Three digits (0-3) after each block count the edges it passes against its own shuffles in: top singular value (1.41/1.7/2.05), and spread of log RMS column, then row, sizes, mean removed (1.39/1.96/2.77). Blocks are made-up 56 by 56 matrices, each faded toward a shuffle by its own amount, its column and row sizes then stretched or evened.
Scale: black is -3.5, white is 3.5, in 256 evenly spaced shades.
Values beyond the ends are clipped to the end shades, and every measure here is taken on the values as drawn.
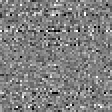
2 0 2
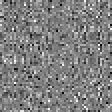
3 2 0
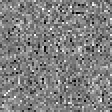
2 0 0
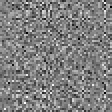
3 2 0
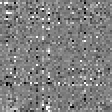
2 2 2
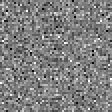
2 0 0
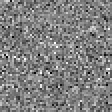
0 0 1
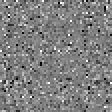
0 1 1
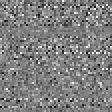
1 0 3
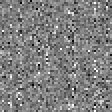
0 2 0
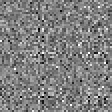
3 1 1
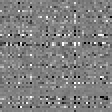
3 2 3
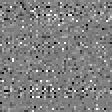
2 0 2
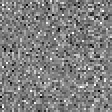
2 0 0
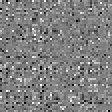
3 1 2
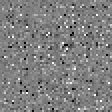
0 1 2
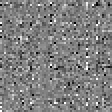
0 2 2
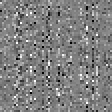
2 3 0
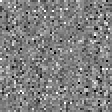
1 1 1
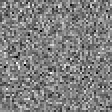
2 0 0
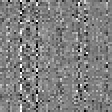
3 3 1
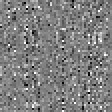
1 3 0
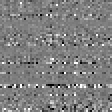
2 1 3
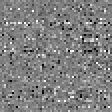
1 1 2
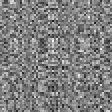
3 2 0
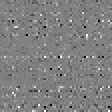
1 1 2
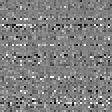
3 1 3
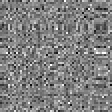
3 0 2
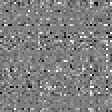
2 1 3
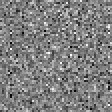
1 1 0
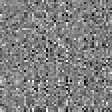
3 2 1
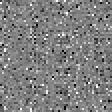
1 1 0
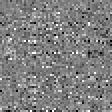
2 1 2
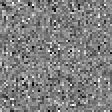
0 2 1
